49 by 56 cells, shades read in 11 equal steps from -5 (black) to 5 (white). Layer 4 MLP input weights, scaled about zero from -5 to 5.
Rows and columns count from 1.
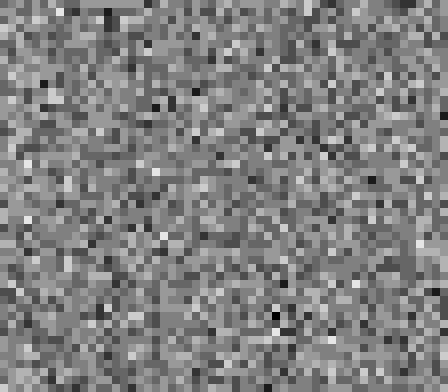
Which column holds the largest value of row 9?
34
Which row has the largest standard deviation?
40
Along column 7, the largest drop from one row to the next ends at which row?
14
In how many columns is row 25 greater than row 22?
18
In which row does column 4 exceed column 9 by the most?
28
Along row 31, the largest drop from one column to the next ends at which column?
12
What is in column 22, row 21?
0
